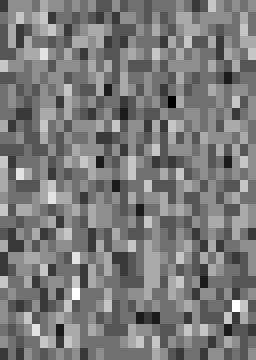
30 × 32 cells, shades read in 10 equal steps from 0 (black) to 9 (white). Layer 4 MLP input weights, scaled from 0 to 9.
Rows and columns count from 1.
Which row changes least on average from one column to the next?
7
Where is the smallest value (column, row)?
22, 9
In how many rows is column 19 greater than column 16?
15
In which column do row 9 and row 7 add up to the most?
23
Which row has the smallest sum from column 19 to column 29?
14
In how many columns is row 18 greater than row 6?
12
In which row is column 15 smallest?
16
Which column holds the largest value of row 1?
27
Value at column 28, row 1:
5
